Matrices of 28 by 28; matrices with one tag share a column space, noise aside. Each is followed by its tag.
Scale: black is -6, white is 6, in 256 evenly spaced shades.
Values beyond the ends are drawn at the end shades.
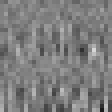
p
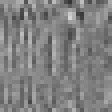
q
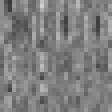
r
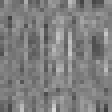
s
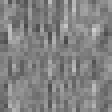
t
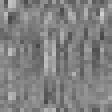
q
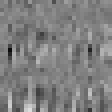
p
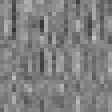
r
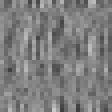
s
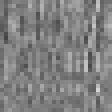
r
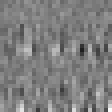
p
